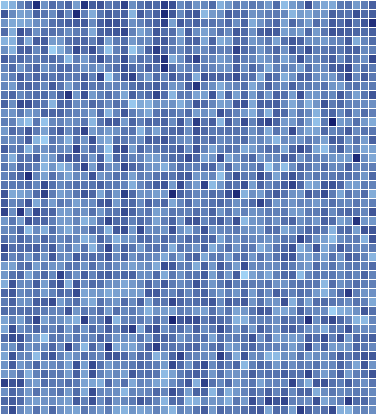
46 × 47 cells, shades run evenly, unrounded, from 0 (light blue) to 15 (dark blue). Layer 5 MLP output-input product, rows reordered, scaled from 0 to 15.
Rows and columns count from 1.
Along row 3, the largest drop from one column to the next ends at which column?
22
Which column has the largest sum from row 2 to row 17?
21
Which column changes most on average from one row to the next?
25
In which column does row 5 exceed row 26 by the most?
6
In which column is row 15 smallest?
18
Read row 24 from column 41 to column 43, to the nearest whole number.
9 6 8
